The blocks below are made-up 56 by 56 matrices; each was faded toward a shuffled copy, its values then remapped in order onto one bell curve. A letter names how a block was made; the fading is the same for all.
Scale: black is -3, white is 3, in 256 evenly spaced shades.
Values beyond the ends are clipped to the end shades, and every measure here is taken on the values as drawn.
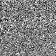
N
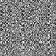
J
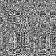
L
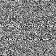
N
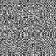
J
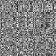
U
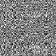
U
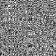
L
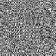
L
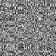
J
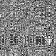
U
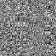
U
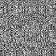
L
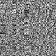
L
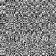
J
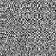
J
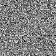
N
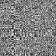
U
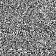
N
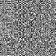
U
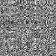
U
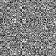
U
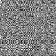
J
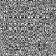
J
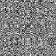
U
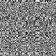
J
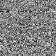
N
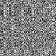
J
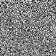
N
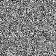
N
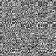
J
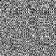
L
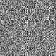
L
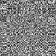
J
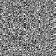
U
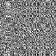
J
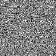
N
